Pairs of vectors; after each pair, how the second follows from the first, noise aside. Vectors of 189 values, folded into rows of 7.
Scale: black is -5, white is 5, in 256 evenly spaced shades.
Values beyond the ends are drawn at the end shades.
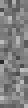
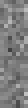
reversed, partly zeroed.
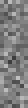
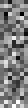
wrapped around, negated, scaled up.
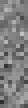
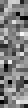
scaled up.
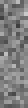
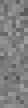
negated, shrunk.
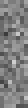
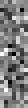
wrapped around, negated, scaled up.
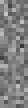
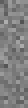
negated, shrunk.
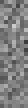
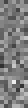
reversed.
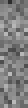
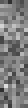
copied.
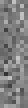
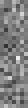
copied.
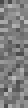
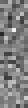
reversed.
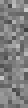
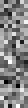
wrapped around, negated, scaled up.
